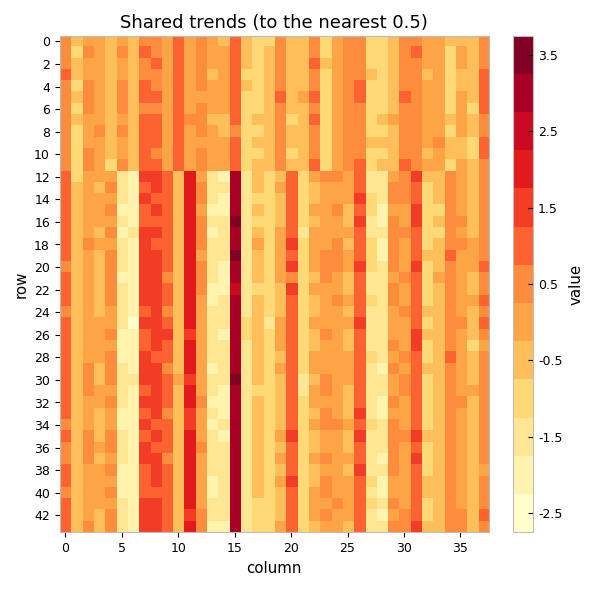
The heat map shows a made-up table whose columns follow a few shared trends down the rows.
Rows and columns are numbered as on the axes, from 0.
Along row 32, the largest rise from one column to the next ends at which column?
15
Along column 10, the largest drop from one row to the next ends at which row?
12
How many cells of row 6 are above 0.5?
3
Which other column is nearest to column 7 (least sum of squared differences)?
8
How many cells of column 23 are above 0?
13
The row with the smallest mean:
33
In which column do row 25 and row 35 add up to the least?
6
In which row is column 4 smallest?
11
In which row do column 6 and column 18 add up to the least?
25
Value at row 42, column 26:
1
